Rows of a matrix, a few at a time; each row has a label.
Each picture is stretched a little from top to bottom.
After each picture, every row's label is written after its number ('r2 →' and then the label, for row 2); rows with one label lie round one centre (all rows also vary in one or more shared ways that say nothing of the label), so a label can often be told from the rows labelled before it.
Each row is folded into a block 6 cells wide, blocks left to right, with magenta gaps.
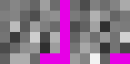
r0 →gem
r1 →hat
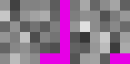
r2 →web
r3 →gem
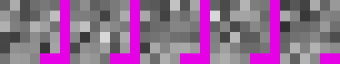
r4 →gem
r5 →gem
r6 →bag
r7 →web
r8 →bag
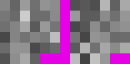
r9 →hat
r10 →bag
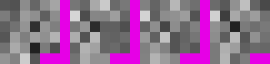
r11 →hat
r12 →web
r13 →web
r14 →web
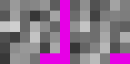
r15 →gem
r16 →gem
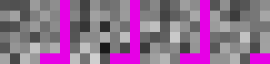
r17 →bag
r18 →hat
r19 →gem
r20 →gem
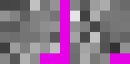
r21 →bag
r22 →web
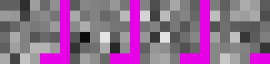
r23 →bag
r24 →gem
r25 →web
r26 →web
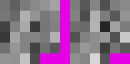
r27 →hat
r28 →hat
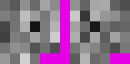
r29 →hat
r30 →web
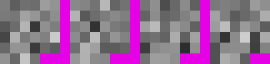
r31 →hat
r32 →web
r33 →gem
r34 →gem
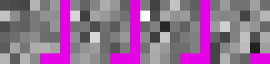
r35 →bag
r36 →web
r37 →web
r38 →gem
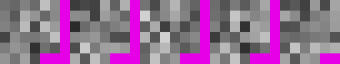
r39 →hat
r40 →bag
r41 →web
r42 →hat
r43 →bag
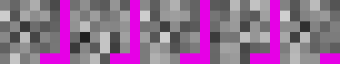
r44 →web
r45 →gem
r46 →web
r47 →hat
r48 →web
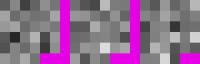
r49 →gem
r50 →bag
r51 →hat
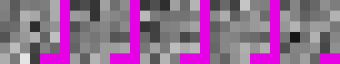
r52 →hat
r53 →bag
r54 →bag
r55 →bag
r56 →gem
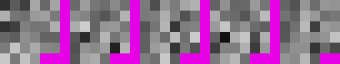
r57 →bag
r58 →gem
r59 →hat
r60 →gem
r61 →hat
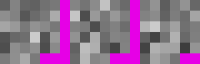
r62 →gem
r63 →web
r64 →gem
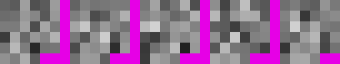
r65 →hat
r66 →gem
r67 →gem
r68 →web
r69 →gem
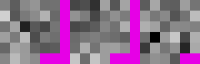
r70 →web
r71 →bag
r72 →gem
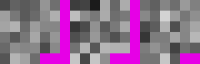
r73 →gem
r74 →bag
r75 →hat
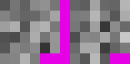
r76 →gem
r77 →hat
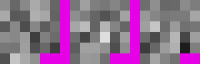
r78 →web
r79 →gem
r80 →gem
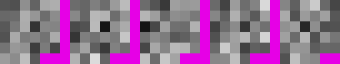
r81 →hat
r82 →hat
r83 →bag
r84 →hat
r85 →web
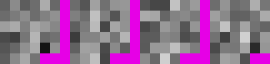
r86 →gem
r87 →hat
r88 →bag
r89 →gem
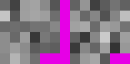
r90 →web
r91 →gem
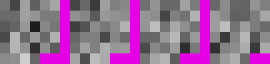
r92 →hat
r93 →bag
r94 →gem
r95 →gem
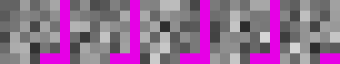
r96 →hat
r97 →gem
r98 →web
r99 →hat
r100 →hat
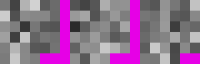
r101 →web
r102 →bag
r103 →hat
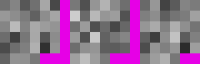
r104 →gem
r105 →web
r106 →gem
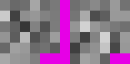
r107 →web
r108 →gem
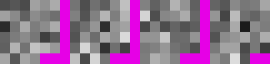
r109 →bag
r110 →hat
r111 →web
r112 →hat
